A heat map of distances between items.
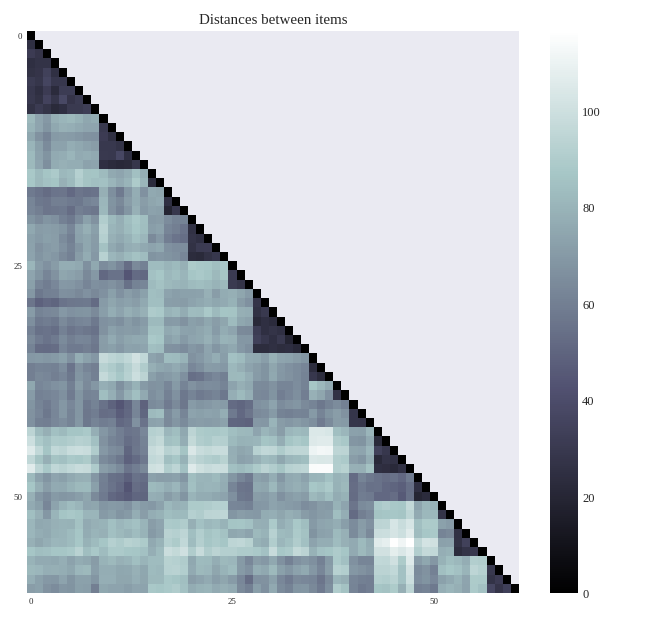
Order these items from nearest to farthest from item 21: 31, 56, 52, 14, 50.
31, 50, 14, 52, 56
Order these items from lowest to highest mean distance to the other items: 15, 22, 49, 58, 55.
49, 22, 58, 15, 55
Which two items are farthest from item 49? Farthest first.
55, 56
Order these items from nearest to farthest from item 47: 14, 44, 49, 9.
44, 49, 14, 9
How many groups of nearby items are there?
15
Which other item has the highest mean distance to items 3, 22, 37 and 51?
47
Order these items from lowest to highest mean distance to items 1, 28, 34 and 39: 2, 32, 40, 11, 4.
32, 2, 4, 40, 11
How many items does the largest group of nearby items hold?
9
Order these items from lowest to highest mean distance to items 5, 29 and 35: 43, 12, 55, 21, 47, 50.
21, 50, 55, 12, 43, 47
